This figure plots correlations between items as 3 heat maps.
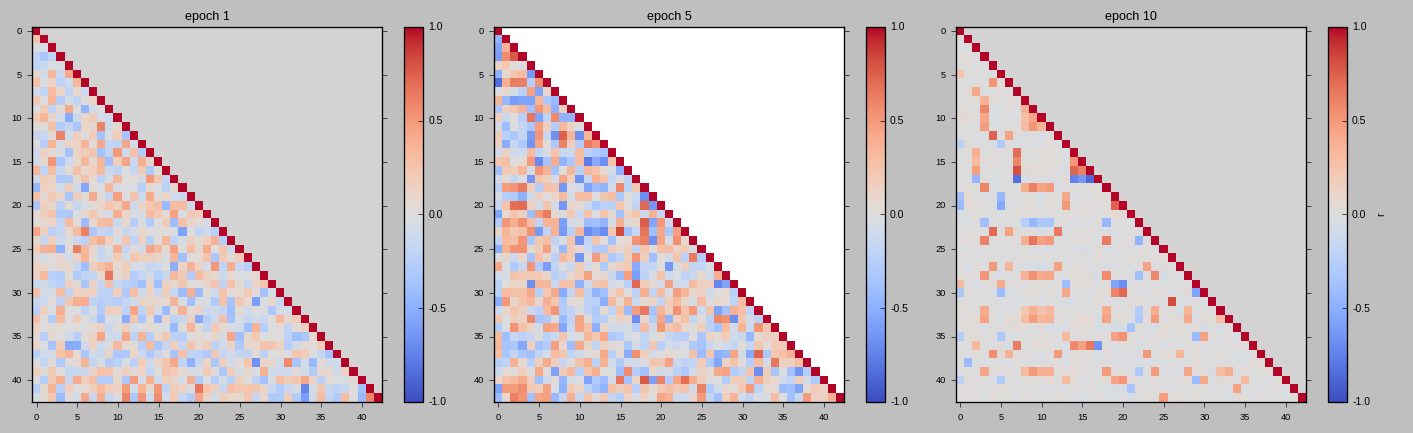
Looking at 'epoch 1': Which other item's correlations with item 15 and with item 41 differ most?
9
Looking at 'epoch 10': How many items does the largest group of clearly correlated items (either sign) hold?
12
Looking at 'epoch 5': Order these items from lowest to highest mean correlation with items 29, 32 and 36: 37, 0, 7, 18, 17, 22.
0, 22, 18, 7, 17, 37
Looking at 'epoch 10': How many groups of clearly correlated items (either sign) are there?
8
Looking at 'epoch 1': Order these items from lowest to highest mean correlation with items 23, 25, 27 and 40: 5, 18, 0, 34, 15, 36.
18, 36, 15, 34, 0, 5
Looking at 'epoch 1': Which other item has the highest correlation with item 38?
31
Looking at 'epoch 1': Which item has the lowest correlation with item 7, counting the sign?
23
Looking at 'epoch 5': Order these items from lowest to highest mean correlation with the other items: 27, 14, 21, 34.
27, 14, 21, 34
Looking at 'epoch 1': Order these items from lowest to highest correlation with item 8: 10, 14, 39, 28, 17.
14, 17, 10, 28, 39
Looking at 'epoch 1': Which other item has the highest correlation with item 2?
15
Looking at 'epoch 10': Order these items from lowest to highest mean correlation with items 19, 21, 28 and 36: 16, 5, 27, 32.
5, 27, 32, 16
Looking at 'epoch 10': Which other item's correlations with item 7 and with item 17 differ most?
16
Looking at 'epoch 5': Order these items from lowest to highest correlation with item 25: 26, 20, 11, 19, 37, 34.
37, 26, 11, 19, 34, 20
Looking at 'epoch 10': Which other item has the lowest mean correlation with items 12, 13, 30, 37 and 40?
29
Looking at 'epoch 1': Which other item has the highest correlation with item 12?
3
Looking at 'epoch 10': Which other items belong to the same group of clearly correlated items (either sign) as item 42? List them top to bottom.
25
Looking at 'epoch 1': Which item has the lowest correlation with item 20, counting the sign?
33
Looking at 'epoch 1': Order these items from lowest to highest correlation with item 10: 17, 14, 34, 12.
34, 12, 17, 14
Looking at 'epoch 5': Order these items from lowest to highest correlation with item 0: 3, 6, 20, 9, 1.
6, 3, 1, 9, 20
